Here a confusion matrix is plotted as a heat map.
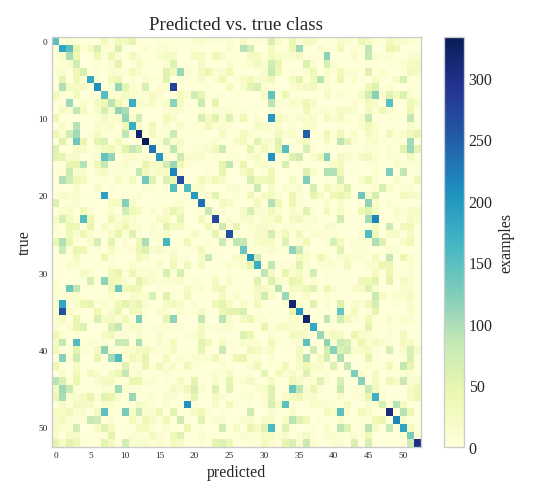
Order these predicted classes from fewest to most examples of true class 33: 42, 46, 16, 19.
42, 19, 16, 46
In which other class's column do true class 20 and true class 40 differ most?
44
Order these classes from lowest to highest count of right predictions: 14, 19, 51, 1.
51, 19, 1, 14
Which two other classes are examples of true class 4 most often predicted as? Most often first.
18, 31
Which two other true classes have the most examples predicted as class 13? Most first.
18, 26
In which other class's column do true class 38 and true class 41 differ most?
9
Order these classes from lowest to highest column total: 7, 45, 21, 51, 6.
6, 21, 51, 7, 45
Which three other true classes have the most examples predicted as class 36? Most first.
12, 39, 18
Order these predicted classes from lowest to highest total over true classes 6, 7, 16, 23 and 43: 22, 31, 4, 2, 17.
22, 2, 31, 4, 17
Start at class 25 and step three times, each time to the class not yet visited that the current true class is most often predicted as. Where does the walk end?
1
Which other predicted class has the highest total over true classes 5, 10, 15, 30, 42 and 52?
31
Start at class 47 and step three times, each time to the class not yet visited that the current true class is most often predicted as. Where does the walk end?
48
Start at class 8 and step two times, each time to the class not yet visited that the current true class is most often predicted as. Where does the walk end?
3
